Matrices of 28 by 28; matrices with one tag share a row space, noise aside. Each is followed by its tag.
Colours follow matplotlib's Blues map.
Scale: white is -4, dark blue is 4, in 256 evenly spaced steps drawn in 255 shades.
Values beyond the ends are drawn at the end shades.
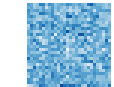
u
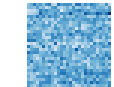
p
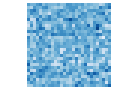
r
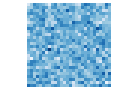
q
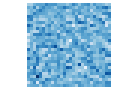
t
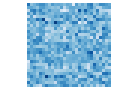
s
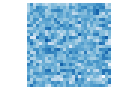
r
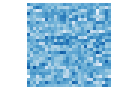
s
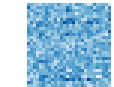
u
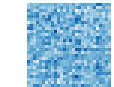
p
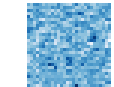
t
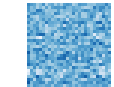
s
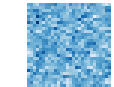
t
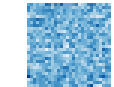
s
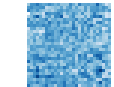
s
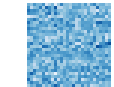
p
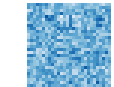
q
